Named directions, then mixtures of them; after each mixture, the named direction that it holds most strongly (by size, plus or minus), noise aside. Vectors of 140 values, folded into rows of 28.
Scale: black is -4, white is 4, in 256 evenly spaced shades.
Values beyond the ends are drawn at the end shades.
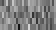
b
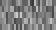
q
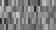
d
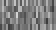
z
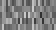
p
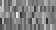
d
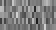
d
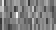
z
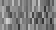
b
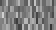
q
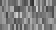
q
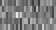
q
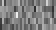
z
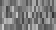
p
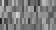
d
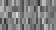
d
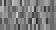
d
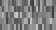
q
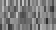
z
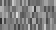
d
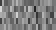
d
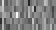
d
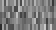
z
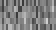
z
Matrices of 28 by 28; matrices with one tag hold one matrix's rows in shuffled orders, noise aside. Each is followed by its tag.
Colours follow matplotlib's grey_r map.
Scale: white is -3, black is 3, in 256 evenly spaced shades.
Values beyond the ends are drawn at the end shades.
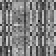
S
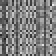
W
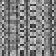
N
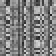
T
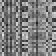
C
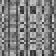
N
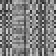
S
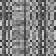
S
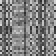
S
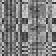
C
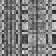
C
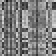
C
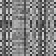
S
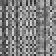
W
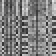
C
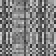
S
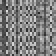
W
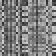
C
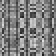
N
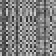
W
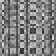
N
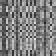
W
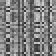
T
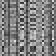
N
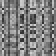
N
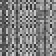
W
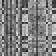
C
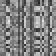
T
